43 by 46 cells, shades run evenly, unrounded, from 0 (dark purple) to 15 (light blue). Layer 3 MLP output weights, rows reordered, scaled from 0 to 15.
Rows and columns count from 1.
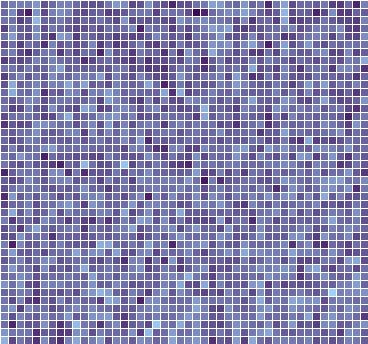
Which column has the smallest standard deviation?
35
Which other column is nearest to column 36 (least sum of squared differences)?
31
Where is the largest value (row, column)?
37, 42
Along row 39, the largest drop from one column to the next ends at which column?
3
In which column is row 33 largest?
45
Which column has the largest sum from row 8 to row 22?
36
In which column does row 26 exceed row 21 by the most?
8
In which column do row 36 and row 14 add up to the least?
34
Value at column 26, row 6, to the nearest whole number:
7
